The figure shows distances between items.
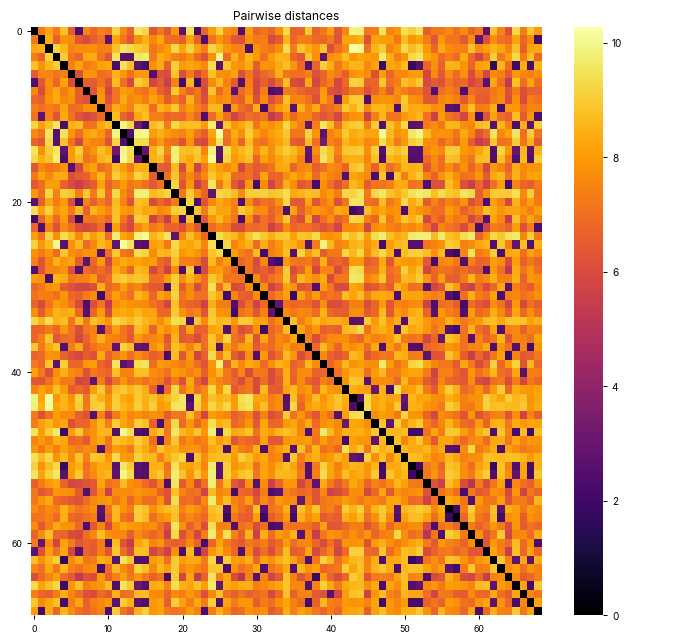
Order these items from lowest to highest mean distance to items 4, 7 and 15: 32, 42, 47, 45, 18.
47, 32, 18, 45, 42
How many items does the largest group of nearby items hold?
12
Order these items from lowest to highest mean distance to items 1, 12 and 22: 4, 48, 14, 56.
56, 48, 4, 14
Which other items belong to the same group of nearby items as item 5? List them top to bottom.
16
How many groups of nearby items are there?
15
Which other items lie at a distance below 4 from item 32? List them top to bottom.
7, 27, 33, 54, 58
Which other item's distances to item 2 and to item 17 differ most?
46
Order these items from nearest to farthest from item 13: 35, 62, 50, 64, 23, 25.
23, 35, 64, 50, 62, 25
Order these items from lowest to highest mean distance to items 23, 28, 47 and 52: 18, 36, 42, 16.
18, 36, 16, 42
